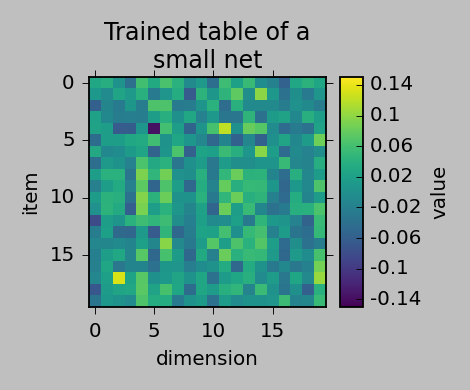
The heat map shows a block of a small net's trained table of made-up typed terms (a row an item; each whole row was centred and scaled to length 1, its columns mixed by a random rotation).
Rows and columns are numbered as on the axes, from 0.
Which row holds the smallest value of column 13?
12
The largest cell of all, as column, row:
2, 17
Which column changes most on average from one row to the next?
5
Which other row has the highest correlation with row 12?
18
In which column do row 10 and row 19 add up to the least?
10
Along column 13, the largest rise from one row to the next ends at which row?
13
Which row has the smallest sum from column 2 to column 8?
4
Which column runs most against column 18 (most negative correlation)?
14
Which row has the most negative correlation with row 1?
3
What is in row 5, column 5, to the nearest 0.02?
0.06
